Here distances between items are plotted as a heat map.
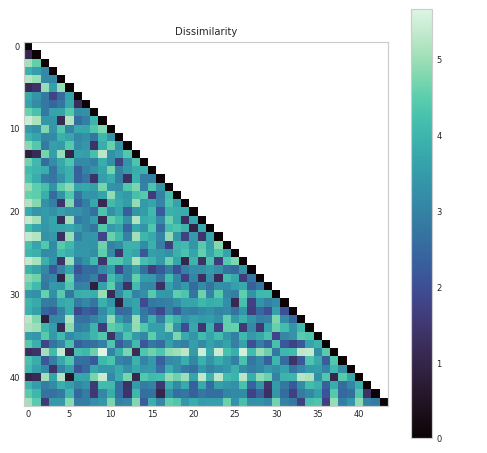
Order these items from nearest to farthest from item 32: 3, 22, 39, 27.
27, 3, 39, 22
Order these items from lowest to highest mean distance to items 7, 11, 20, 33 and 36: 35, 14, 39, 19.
14, 39, 19, 35
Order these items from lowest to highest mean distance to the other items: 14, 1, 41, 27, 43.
27, 41, 14, 43, 1
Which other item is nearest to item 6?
7
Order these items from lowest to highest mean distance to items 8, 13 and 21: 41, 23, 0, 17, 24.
41, 23, 0, 24, 17
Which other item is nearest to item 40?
5
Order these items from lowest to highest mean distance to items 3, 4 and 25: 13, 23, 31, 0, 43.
31, 23, 43, 13, 0
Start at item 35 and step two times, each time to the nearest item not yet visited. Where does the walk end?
30
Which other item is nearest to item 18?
15
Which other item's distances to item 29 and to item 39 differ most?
8
